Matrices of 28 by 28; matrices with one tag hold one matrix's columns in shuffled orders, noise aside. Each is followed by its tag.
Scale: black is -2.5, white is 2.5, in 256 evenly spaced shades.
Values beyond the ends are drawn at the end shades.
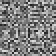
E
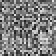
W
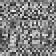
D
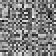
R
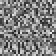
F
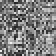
W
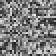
F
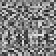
D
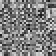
R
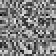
F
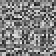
D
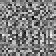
D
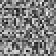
F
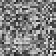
W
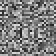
E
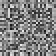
R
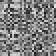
R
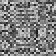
E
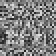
D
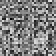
W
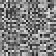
R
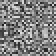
E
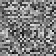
E
